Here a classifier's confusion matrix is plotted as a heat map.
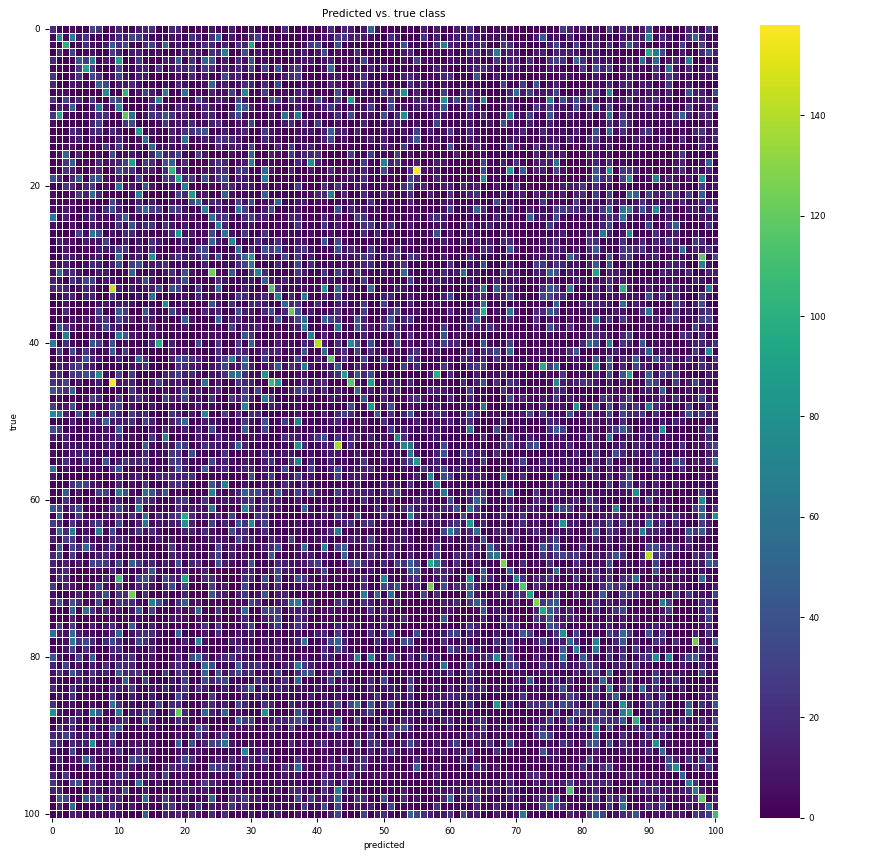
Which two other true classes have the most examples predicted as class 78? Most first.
97, 33
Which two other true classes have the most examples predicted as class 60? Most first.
64, 98
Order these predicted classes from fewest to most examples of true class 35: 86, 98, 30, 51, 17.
51, 30, 98, 86, 17
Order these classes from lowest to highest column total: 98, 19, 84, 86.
19, 98, 86, 84
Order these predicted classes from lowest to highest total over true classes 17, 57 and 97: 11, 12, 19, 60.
19, 60, 11, 12
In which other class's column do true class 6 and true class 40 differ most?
16
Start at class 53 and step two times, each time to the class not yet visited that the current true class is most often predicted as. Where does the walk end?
74
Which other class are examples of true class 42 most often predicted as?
27
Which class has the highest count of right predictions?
40
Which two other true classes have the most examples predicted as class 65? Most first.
36, 19
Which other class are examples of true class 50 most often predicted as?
37
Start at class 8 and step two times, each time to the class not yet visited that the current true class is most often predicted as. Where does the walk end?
1
